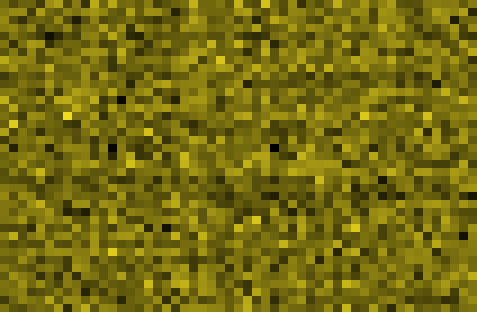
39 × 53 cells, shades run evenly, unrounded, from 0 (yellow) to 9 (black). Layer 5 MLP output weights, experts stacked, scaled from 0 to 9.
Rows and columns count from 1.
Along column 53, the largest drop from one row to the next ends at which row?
26
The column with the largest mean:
31
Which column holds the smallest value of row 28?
29
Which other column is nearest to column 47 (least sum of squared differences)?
4
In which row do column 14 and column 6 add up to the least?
7
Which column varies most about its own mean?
13
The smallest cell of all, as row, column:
15, 8
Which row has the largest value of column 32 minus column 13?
32
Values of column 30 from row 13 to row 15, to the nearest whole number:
2 4 4
